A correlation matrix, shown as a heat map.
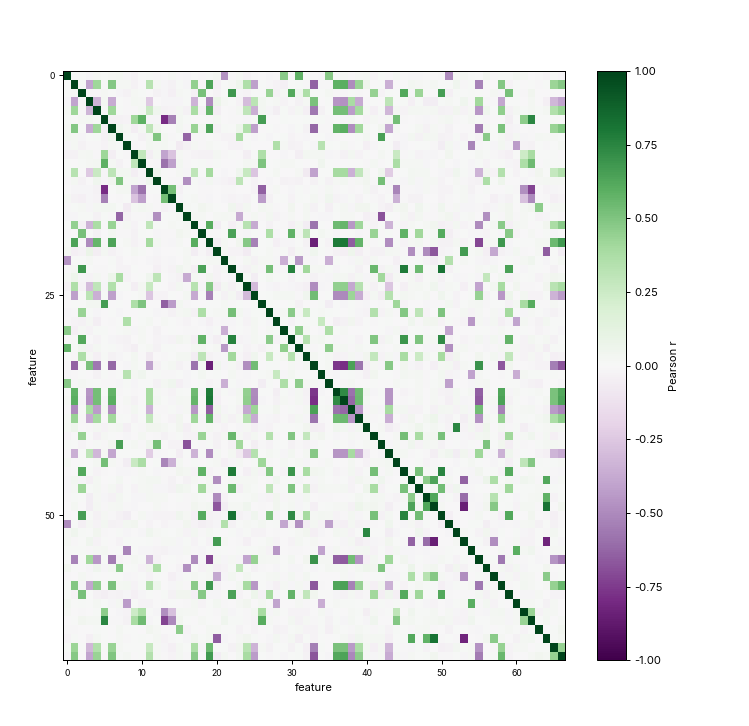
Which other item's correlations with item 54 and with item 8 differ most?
60
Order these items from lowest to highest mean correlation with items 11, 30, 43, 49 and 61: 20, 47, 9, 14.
20, 14, 9, 47
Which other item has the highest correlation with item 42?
7
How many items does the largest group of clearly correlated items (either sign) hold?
19
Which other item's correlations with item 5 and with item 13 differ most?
62
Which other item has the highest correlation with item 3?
33
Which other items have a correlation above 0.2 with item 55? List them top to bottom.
3, 25, 33, 38, 43
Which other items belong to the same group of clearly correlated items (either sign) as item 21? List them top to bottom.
0, 29, 31, 35, 51
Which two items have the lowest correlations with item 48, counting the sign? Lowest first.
53, 20
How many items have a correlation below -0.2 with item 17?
6
